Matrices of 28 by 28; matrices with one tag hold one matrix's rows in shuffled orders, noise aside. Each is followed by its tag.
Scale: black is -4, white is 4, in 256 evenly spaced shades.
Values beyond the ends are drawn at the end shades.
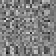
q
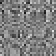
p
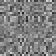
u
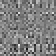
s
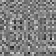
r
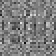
p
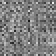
r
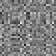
p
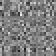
p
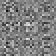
q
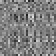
s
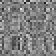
p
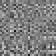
r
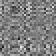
p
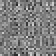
s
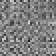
r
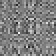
s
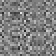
p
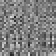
r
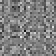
p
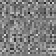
r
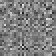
u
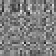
p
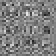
q
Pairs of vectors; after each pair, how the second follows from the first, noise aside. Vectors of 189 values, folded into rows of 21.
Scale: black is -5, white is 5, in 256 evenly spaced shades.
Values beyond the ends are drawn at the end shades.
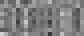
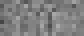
wrapped around, negated, shrunk.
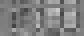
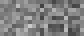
wrapped around, negated.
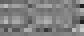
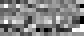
scaled up.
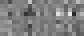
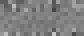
reversed, partly zeroed.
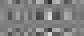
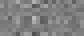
reversed, shrunk.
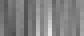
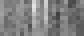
reversed.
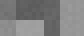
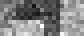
scaled up.
